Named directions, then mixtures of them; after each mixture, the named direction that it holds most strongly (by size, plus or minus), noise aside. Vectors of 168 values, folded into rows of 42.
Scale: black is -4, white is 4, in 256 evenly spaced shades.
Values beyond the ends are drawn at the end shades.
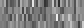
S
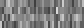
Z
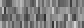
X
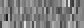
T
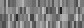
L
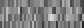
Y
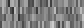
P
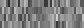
P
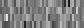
T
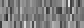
T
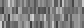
Z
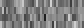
X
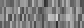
Y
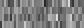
T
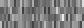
Z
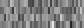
P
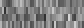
X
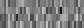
L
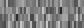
L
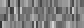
P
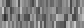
X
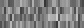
Y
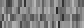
Z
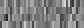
T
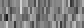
T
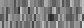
Y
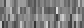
Z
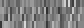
T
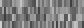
X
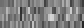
Y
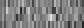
Y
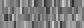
T
